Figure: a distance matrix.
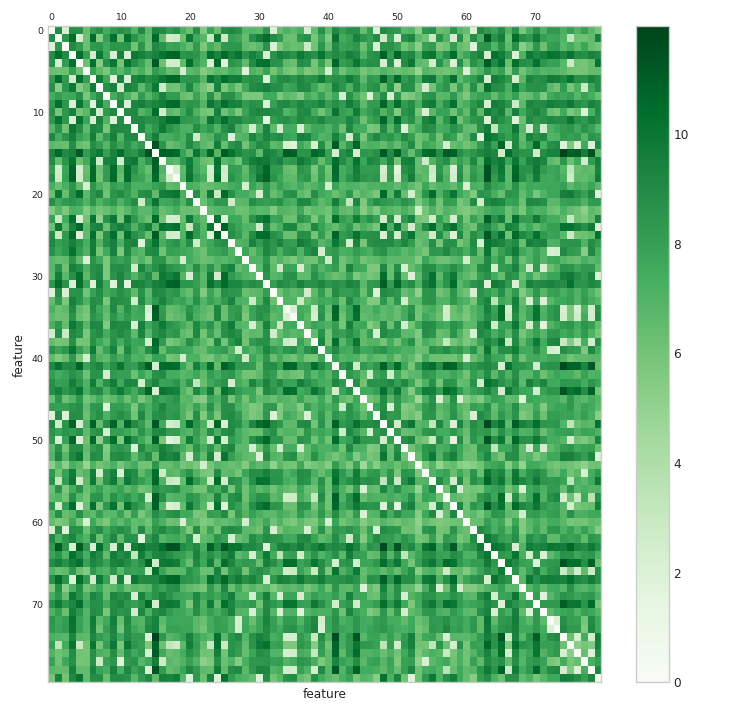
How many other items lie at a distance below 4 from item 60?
4
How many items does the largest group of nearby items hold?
11
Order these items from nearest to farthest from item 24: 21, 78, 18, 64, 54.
64, 21, 54, 78, 18
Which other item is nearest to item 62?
13
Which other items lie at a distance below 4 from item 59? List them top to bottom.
45, 56, 68
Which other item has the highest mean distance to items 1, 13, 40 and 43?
63
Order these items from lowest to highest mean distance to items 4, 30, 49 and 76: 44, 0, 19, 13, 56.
19, 56, 0, 13, 44
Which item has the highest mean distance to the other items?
15
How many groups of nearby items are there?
14
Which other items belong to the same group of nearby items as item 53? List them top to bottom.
22
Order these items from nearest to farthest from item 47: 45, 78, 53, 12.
53, 12, 45, 78
